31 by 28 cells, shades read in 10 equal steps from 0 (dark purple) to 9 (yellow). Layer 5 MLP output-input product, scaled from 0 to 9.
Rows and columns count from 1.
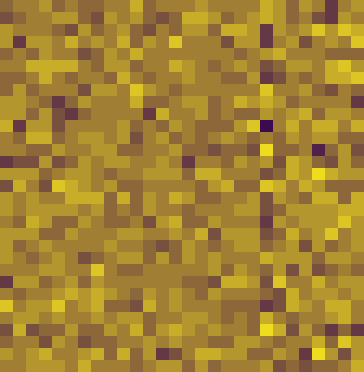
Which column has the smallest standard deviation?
9
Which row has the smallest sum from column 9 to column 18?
13
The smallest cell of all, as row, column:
11, 21
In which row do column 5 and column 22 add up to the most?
16
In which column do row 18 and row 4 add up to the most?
28
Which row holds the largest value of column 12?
26
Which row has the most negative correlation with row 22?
17
